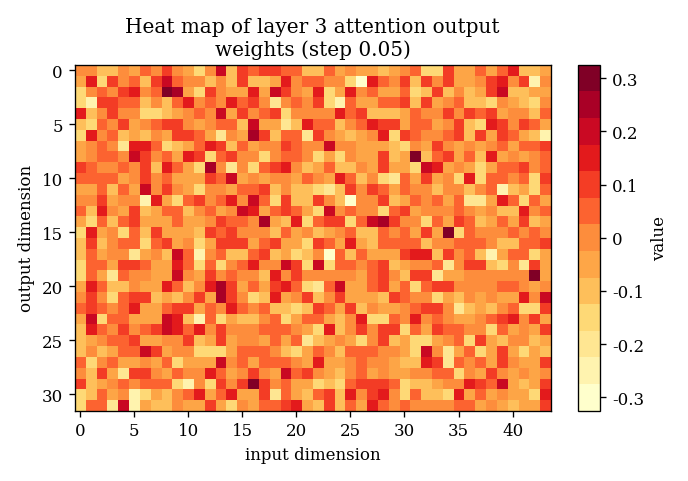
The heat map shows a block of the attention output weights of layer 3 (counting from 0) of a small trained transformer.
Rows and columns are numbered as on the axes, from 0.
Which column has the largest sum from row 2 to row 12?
16
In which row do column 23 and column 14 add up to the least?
17
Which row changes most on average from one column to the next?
12
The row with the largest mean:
24
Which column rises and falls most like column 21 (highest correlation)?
38
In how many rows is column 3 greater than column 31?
13
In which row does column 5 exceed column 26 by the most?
1
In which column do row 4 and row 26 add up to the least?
19
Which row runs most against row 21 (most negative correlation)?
6
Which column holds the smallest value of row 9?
14
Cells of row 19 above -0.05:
31
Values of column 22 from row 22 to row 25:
0.1 0.05 -0.15 -0.1
